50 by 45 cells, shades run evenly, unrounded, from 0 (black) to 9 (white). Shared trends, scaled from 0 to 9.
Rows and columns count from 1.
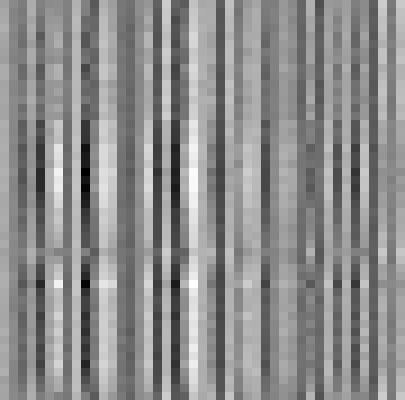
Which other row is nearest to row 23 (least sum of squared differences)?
19
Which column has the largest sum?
22
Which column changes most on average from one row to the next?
10
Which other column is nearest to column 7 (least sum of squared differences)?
17
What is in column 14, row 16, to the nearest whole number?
4
